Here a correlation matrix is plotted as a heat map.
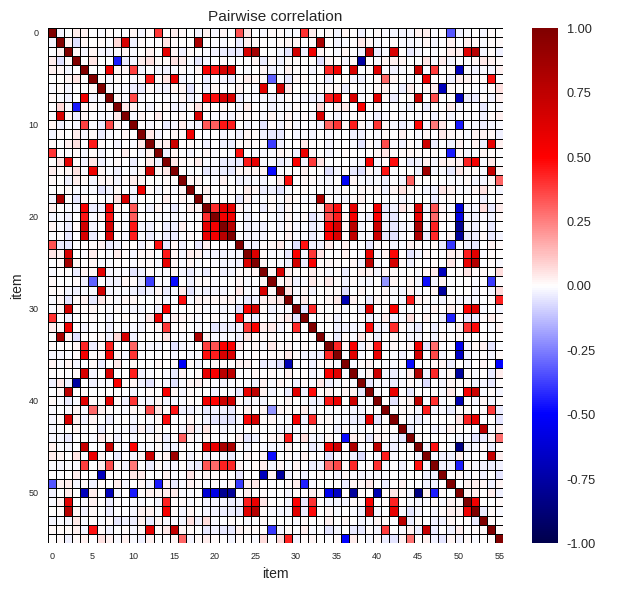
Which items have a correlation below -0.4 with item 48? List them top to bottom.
6, 26, 28
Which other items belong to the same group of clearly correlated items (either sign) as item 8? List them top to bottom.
3, 38
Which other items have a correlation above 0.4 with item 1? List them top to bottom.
9, 18, 33
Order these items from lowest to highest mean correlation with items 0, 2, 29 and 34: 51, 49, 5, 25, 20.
49, 5, 20, 51, 25
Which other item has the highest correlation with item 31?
13
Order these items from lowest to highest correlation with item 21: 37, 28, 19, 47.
28, 47, 19, 37
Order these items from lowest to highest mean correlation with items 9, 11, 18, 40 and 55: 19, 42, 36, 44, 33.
36, 42, 44, 19, 33
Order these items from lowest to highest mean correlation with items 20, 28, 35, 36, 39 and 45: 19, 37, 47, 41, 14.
41, 14, 47, 19, 37
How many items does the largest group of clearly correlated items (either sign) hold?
14
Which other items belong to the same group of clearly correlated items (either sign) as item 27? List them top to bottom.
5, 12, 15, 41, 46, 54
